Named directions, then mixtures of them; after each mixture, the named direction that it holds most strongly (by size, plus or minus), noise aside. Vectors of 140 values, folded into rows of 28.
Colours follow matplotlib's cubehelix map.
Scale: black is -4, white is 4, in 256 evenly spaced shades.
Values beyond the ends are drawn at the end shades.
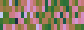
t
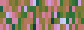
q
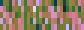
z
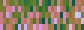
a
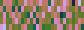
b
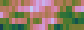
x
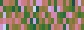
b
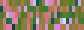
q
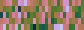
a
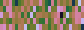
b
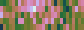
x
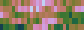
x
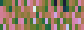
z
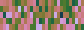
q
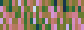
z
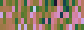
a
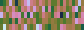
t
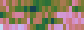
x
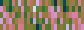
z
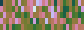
z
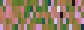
a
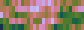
x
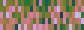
a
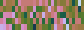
b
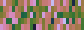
q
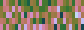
a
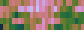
x
